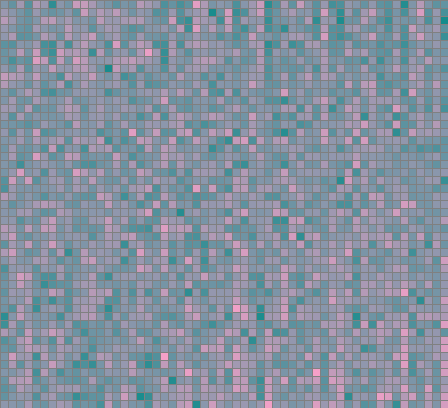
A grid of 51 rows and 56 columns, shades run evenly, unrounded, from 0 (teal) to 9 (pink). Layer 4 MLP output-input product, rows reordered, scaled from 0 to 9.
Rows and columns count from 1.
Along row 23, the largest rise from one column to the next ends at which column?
44
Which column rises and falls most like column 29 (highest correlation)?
45
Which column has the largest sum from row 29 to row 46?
51
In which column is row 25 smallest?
16
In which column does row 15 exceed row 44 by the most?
32
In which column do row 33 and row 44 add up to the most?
56
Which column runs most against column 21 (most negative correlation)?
11
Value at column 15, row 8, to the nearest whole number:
6
